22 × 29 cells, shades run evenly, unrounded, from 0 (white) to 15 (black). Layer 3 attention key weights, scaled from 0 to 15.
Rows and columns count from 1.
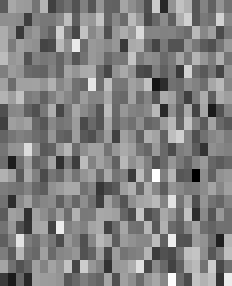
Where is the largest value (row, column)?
14, 25
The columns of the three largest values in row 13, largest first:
2, 8, 10
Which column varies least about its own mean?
5
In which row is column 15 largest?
11
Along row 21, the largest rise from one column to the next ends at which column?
19
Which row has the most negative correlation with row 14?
20
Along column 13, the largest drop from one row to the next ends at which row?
17
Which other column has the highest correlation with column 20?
22
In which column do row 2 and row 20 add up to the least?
24
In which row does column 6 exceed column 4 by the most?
12
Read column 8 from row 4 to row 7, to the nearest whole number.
4 9 9 7
